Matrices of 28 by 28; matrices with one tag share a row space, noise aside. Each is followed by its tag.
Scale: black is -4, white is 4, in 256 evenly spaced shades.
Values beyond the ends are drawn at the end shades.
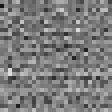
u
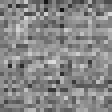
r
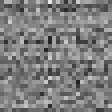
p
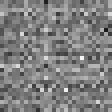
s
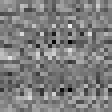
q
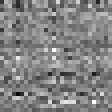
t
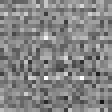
s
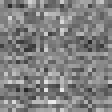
r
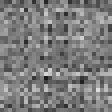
s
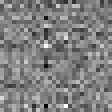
s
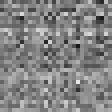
p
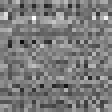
u
